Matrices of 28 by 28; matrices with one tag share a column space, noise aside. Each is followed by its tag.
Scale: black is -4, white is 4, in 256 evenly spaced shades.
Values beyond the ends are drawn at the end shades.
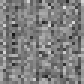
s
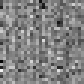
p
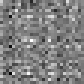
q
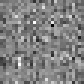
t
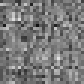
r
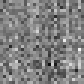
q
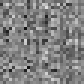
p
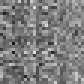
s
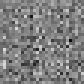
q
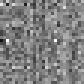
p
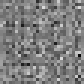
s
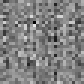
t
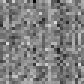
s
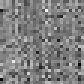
q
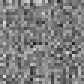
s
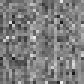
t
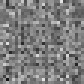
s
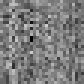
t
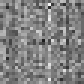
p
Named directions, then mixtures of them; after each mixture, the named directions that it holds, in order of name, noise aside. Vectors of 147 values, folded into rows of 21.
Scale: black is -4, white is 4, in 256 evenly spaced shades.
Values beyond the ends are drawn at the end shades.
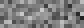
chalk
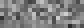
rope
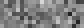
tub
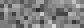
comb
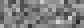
chalk, comb, tub.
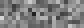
rope.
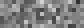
comb, rope, tub.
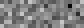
chalk.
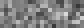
chalk, comb, rope.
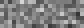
chalk, comb.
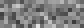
comb.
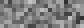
chalk, rope, tub.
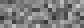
chalk, comb.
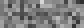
tub.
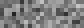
comb, tub.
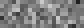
rope, tub.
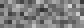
chalk, comb.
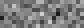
chalk, comb, rope.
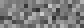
chalk, comb, rope.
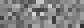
comb, rope.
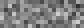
chalk, comb, tub.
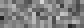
rope.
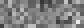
chalk, tub.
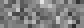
rope, tub.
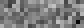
chalk, comb, tub.
